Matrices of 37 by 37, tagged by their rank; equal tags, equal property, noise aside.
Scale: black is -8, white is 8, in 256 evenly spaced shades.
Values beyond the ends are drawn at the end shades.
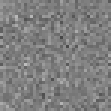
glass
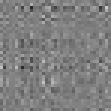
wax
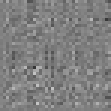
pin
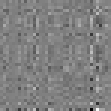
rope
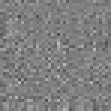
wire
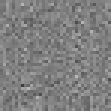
glass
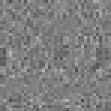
wire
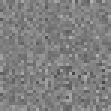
glass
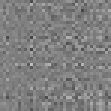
pin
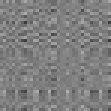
rope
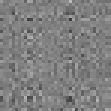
wax
